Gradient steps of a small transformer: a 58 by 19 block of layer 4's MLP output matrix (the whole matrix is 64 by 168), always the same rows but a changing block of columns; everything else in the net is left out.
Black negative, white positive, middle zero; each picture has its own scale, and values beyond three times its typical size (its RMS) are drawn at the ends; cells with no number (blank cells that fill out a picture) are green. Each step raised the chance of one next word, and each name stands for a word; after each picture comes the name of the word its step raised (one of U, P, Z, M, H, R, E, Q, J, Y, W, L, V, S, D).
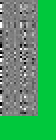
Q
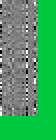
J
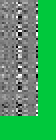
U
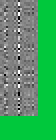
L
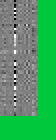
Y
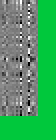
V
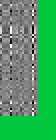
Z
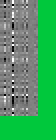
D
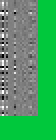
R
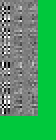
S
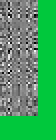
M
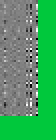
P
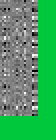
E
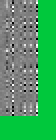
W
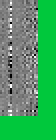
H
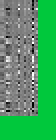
H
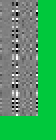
L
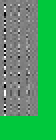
L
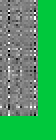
E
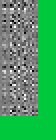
W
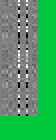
U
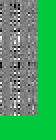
S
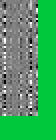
Q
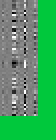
S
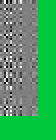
V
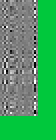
J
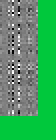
Y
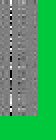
V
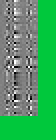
R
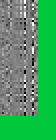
D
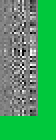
Y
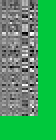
M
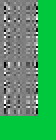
S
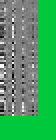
H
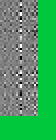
L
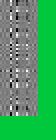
E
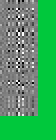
M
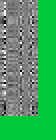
P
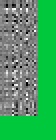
P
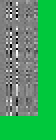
M
